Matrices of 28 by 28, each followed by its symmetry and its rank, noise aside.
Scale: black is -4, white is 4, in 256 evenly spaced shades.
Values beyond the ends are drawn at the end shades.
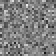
no symmetry, rank five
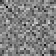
symmetric, rank six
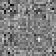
symmetric, rank four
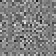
no symmetry, rank four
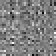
antisymmetric, rank four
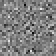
symmetric, rank six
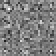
symmetric, rank four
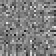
antisymmetric, rank six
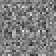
no symmetry, rank four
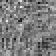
symmetric, rank four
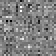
antisymmetric, rank four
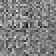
no symmetry, rank five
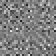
symmetric, rank four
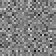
no symmetry, rank five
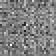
no symmetry, rank five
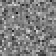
antisymmetric, rank six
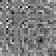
symmetric, rank four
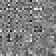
antisymmetric, rank four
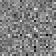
symmetric, rank five
